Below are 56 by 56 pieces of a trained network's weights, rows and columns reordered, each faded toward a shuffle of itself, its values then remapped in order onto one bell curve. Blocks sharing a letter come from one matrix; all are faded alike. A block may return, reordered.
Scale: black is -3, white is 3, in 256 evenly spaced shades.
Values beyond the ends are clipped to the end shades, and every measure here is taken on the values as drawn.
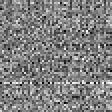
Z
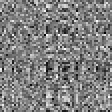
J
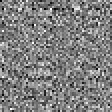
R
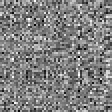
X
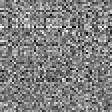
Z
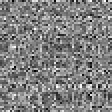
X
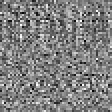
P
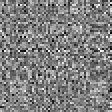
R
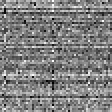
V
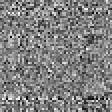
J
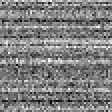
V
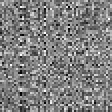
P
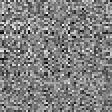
J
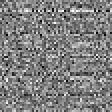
Z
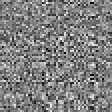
X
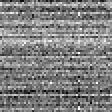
V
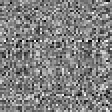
R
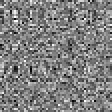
X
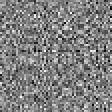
R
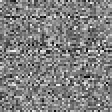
P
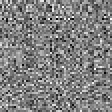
R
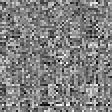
J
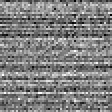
V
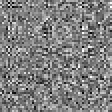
X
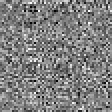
X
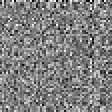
R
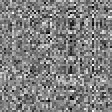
P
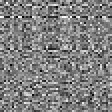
Z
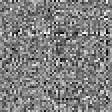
J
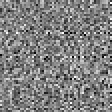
R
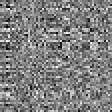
X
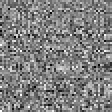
X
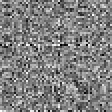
R
